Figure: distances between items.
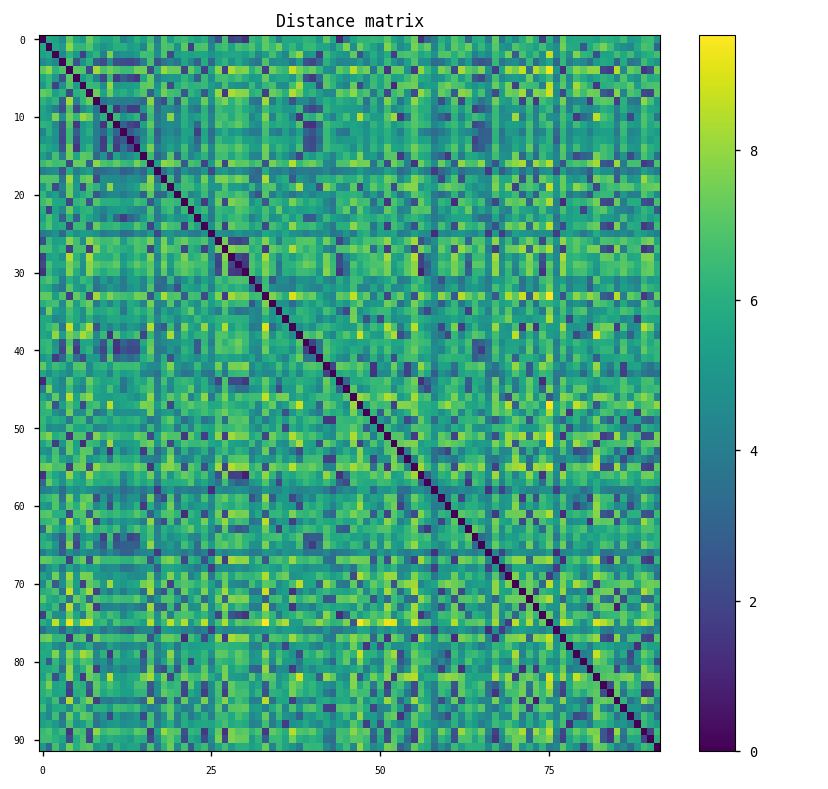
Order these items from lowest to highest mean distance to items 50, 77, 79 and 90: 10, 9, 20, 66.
66, 10, 20, 9
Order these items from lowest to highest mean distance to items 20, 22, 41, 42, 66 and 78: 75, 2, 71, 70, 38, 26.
2, 71, 38, 70, 26, 75
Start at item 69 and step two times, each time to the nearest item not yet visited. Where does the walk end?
46
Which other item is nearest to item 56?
30
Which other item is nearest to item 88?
78
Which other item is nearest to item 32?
20
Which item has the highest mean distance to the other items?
75
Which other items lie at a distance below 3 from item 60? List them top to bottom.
10, 15, 38, 53, 79, 87
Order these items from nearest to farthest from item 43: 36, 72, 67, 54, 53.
54, 72, 67, 53, 36
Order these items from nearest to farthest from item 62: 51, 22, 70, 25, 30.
25, 22, 30, 70, 51
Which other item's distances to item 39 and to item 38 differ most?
11
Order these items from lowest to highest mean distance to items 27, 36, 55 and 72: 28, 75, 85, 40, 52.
52, 40, 85, 28, 75
